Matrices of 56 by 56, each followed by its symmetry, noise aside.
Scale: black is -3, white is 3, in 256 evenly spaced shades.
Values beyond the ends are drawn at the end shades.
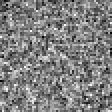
no symmetry.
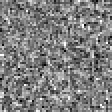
antisymmetric.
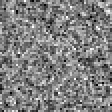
symmetric across the other diagonal.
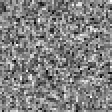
no symmetry.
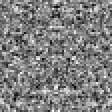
mirrored left to right.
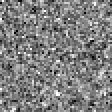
antisymmetric.
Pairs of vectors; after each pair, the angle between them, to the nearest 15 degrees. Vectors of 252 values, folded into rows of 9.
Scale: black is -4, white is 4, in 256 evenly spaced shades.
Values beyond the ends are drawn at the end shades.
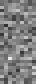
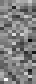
90 degrees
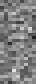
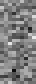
165 degrees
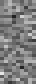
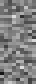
165 degrees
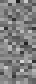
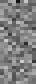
30 degrees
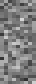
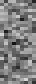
150 degrees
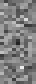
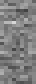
45 degrees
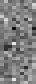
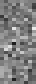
150 degrees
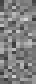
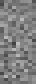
45 degrees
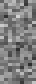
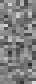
30 degrees
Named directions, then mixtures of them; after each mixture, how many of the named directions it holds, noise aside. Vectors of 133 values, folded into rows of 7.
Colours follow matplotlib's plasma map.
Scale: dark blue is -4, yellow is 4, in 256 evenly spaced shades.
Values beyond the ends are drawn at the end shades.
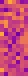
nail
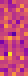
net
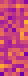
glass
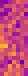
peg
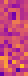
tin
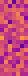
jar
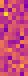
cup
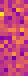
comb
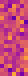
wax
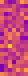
four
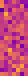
two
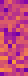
three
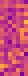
one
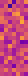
two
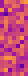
two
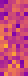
one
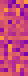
three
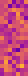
two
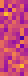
one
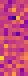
three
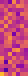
three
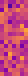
three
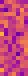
two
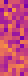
two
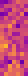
one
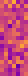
three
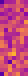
four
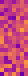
three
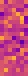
two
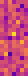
one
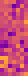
four
